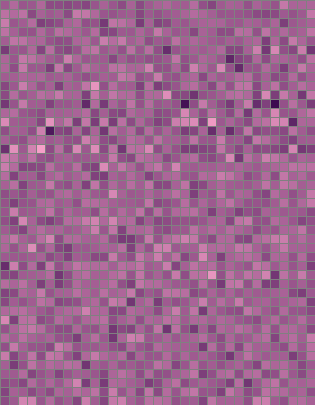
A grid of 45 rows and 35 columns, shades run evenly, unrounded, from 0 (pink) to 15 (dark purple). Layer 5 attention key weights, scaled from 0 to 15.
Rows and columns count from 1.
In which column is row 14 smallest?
24
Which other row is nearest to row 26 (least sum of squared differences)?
23
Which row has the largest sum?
12
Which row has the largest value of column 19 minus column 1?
14
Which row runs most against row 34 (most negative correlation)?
39
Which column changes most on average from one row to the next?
6
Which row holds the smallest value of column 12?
19
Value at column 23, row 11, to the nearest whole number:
8
